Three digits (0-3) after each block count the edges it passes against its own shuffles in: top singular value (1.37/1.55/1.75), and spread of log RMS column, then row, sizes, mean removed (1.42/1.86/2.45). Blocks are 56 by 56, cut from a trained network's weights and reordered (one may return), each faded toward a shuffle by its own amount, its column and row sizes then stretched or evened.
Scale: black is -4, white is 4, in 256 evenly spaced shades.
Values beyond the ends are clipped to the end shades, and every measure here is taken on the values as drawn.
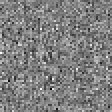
1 0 1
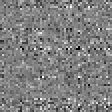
1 2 3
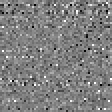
1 0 2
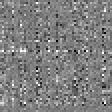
0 3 2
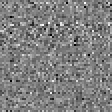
0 0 3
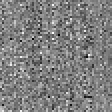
1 3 0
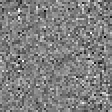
0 2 0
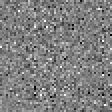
0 2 1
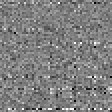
3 1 2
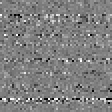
3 0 3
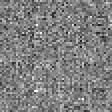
2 0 1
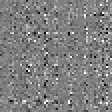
2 3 1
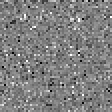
0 0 1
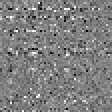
3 2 2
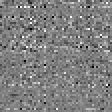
0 2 3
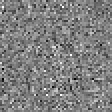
0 1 2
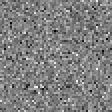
2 0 0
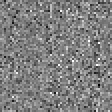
0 2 0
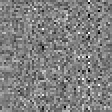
2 2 0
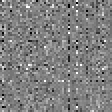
0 3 2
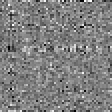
3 1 2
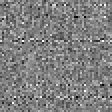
2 0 2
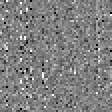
0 2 0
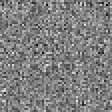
1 0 1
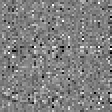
2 3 1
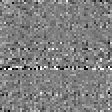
2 1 3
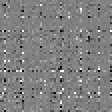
3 3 2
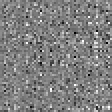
0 3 2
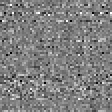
0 0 3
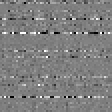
3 0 3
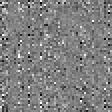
1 3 1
